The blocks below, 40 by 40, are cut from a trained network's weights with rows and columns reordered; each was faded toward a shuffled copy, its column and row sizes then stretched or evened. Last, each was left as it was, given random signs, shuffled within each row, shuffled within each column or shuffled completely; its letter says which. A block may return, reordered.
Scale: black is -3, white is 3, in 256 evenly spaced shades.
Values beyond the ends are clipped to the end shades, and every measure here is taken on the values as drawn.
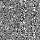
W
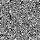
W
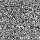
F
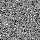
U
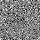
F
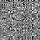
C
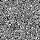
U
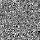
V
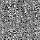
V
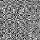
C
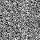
W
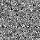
F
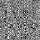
C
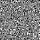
V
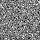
U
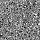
U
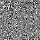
V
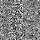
V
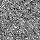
U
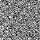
V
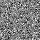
U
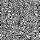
V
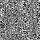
W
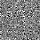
V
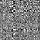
C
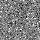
U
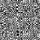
C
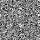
V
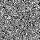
U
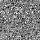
F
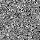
F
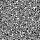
U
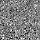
V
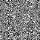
V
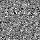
F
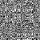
C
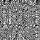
C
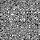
F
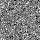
U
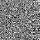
V
